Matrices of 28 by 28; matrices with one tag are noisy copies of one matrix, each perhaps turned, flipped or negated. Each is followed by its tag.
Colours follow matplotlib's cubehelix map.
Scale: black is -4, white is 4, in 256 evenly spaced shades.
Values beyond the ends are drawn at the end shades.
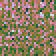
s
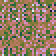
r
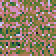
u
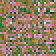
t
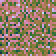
u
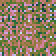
r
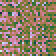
s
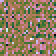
u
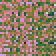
s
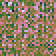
t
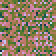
r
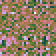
u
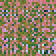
t
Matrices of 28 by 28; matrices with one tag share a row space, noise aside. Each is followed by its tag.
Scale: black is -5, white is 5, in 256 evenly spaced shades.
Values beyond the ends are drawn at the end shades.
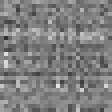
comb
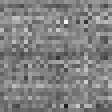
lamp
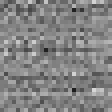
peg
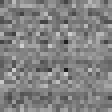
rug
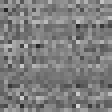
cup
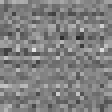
comb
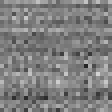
lamp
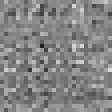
peg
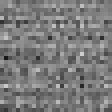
comb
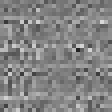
cup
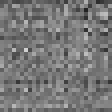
lamp
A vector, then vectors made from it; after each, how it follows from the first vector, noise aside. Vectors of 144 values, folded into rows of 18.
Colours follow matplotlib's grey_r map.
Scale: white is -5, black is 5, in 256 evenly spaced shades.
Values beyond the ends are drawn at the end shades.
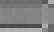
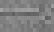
wrapped around, negated, shrunk.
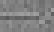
wrapped around, negated, shrunk.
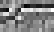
wrapped around, scaled up.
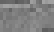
wrapped around, shrunk.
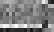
negated, scaled up.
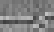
wrapped around, negated.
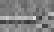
wrapped around, negated.
